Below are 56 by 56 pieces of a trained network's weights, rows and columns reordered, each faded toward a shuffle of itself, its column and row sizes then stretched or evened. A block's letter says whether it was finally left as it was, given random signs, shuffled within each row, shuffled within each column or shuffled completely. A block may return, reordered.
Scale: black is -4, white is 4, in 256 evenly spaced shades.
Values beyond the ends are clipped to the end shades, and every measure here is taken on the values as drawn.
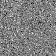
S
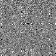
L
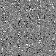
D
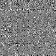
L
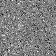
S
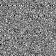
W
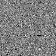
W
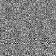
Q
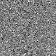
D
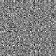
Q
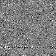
L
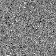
S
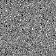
D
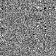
L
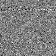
W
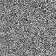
D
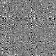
Q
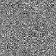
Q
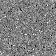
S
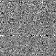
L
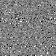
W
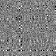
Q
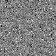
D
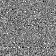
W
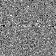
W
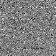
W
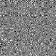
Q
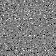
W
